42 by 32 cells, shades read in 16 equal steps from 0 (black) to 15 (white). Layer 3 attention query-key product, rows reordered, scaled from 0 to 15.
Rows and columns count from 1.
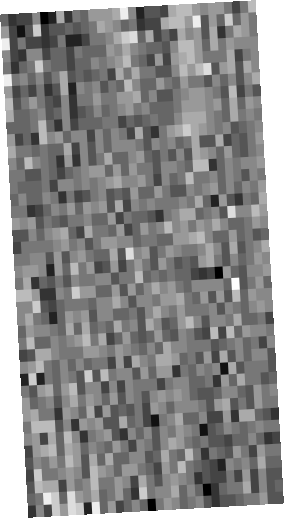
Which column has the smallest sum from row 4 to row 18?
9
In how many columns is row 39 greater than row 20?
14
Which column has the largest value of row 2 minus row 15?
25
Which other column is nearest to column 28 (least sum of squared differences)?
13
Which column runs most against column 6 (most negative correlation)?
23
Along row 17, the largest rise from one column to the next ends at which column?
27
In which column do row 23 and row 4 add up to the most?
16
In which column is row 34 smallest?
5
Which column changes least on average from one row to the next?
6
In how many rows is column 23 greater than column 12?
22
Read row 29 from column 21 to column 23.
8 7 7
